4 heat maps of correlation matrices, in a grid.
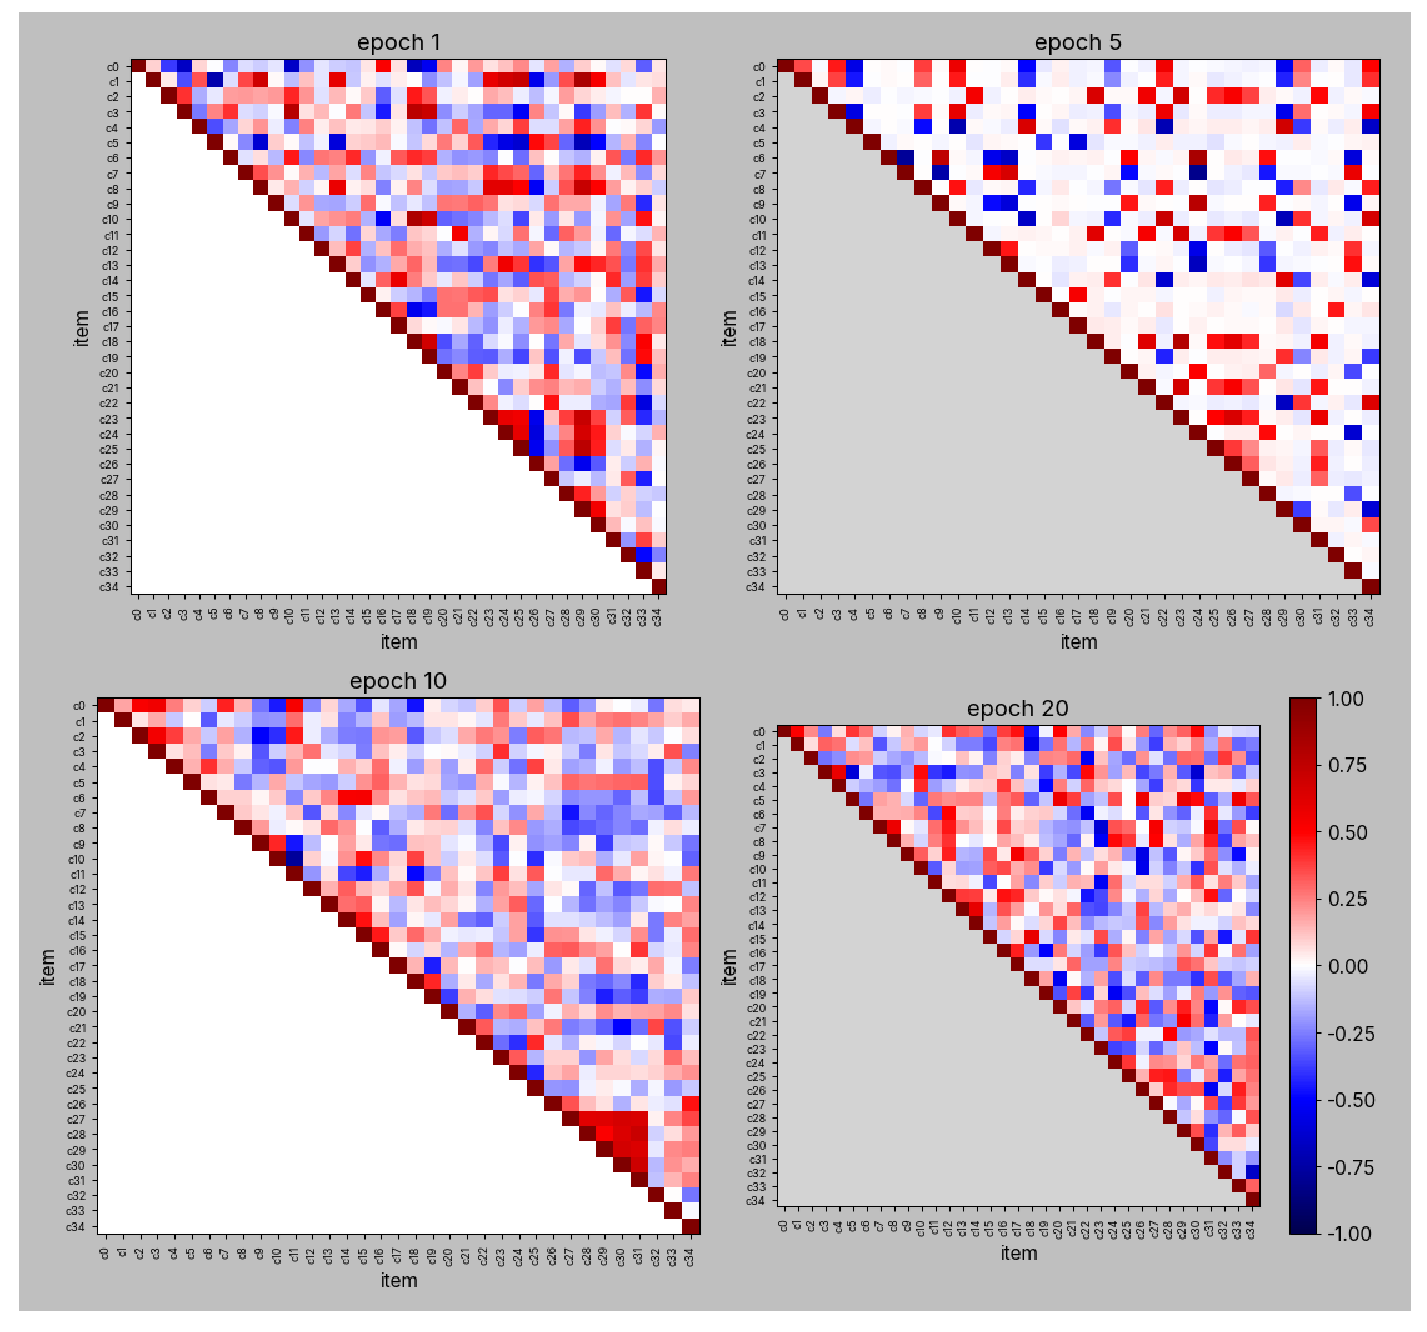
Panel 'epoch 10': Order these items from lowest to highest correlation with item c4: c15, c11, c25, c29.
c29, c15, c11, c25
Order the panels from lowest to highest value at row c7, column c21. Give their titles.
epoch 20, epoch 5, epoch 1, epoch 10
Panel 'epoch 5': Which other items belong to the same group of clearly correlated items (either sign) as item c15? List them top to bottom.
c5, c17
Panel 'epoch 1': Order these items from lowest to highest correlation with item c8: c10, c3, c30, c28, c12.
c3, c12, c10, c28, c30
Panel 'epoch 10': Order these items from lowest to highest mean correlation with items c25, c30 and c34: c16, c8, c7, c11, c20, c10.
c10, c8, c7, c20, c16, c11
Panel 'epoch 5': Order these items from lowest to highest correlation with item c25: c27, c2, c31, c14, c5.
c5, c14, c27, c31, c2
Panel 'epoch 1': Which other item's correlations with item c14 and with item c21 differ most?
c11
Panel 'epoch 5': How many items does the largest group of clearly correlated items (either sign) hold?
12
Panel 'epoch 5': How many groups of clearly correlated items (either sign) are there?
5
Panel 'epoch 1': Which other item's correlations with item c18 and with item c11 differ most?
c10
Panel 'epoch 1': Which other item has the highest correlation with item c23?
c29
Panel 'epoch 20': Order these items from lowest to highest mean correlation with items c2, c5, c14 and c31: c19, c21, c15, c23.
c23, c15, c19, c21
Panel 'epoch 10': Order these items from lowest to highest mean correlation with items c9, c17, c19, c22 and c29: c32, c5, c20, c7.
c20, c32, c7, c5
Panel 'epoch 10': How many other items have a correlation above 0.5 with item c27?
4
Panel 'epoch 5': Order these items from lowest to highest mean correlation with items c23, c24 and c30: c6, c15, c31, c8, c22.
c15, c8, c22, c31, c6
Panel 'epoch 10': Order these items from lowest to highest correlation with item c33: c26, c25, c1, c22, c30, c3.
c22, c25, c26, c1, c30, c3
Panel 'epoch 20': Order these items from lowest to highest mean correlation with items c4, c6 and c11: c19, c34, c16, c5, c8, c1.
c34, c19, c5, c8, c1, c16
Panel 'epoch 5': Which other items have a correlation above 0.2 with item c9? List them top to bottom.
c6, c20, c24, c28
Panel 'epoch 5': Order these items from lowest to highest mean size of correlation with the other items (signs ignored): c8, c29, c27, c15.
c15, c27, c8, c29
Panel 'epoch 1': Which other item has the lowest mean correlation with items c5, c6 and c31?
c25
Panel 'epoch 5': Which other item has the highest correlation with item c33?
c7
